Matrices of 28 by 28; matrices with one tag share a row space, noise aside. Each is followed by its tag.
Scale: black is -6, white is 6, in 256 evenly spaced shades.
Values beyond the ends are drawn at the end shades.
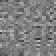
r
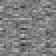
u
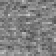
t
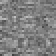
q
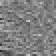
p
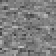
q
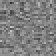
r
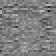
u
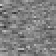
q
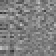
r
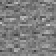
u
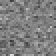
r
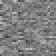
q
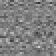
r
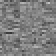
u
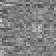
p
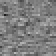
q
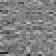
p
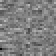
p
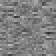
u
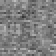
t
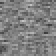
q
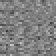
r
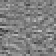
p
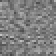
r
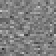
r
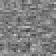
t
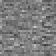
u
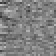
p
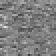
q
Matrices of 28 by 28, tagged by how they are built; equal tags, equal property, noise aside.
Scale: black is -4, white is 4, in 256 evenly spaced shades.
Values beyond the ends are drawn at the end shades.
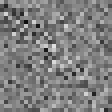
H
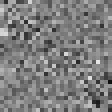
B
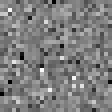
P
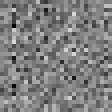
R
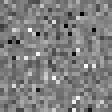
P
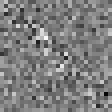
H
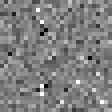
P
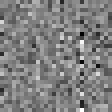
R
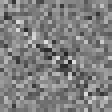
H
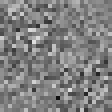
B
